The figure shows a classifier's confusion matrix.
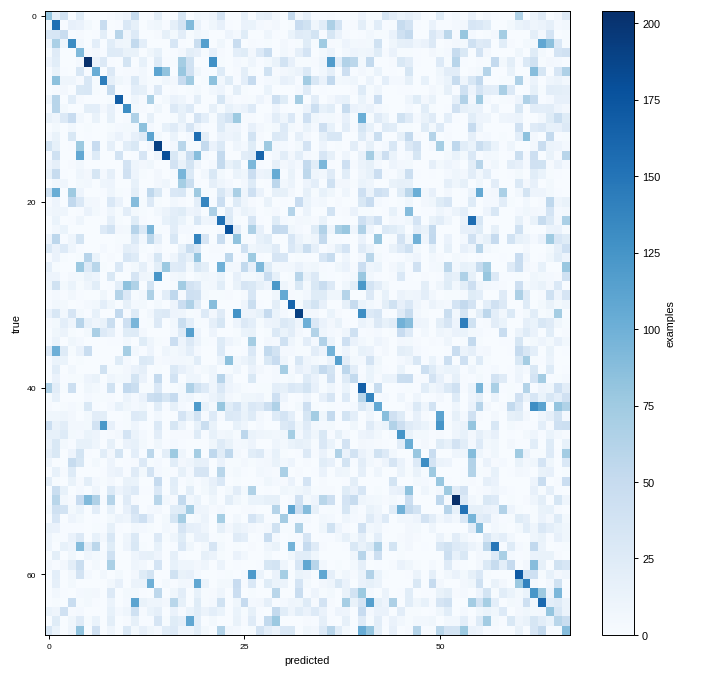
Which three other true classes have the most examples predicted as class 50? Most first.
44, 43, 14
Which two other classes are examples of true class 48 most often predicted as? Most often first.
54, 3
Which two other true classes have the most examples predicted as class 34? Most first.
43, 59
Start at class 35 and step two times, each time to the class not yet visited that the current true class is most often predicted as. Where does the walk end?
19
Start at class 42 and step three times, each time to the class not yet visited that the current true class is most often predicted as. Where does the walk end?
18
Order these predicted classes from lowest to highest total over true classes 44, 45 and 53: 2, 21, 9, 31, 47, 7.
9, 21, 47, 2, 7, 31
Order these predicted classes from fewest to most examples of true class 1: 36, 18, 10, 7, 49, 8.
8, 49, 10, 7, 36, 18
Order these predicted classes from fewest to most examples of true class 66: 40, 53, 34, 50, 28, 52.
34, 28, 52, 50, 53, 40
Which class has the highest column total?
40
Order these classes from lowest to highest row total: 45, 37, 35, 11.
35, 45, 37, 11
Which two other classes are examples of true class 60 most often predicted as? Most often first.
26, 35
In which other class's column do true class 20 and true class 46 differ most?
11
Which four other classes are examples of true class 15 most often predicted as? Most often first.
27, 4, 19, 41
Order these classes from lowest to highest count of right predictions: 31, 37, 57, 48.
37, 48, 57, 31
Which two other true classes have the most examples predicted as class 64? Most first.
3, 24
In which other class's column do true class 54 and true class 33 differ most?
53
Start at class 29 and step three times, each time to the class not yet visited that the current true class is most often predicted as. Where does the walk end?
32
